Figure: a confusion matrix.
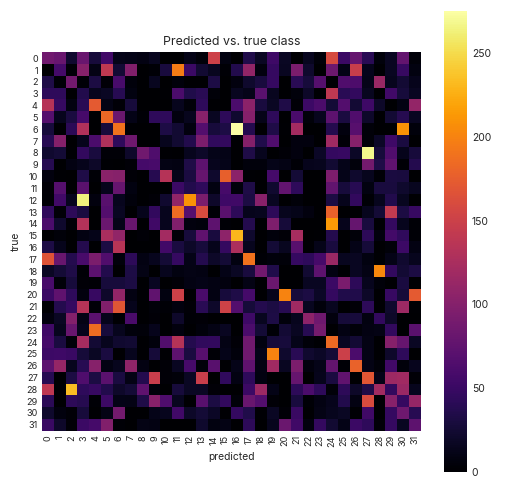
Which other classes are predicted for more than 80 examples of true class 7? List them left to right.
1, 5, 13, 17, 24, 26
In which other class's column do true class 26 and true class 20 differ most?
31
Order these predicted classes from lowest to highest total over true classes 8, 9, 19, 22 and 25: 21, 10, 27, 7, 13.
10, 21, 7, 13, 27
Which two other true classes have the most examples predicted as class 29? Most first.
13, 27
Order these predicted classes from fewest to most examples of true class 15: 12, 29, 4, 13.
4, 12, 29, 13
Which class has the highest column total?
24
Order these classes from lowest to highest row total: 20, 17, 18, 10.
18, 10, 17, 20
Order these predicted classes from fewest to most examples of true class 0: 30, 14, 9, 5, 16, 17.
16, 9, 17, 5, 30, 14
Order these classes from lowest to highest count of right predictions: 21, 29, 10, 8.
8, 29, 21, 10
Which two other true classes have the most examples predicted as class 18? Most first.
28, 12
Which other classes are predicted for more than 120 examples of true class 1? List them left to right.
5, 11, 26
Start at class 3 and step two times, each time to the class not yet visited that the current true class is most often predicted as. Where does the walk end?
11
